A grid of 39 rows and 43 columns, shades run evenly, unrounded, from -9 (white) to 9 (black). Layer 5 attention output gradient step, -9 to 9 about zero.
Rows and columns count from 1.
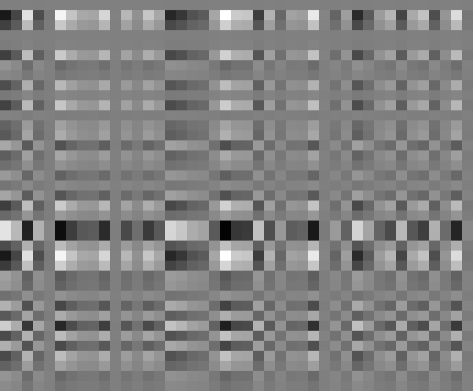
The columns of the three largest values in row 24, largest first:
21, 6, 29
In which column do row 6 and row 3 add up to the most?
1
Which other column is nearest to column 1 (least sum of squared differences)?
16
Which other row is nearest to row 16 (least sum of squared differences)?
37
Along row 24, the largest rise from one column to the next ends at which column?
3
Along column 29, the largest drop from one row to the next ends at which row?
25
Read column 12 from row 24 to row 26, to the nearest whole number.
4 -2 -4
